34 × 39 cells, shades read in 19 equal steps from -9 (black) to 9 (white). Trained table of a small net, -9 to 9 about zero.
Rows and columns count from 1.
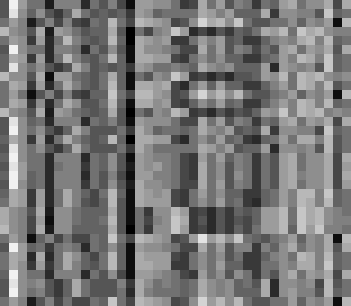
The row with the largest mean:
27
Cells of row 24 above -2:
23
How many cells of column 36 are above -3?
28
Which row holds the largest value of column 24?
3
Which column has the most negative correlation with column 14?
7
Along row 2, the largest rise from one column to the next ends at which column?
2
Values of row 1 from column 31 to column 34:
-2 2 3 -1
